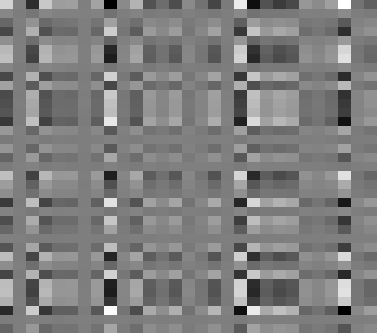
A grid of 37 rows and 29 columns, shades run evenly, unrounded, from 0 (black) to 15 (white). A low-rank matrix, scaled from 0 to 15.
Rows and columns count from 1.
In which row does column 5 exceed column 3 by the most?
1
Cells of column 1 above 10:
8
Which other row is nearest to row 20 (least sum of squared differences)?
33
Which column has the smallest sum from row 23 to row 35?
27
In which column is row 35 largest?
9
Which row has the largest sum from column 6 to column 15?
35
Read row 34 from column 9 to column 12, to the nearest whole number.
3 8 9 6
